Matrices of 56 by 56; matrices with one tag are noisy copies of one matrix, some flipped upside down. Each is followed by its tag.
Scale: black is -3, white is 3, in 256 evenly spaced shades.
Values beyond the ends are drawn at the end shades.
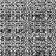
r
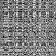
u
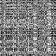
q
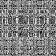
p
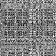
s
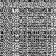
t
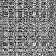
u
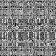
p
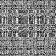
p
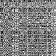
t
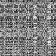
q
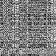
t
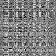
u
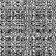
r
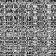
q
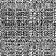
s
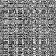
u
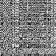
t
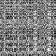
q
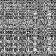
q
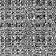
r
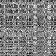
q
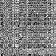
t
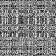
p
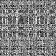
p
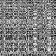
q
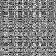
u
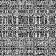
p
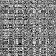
u
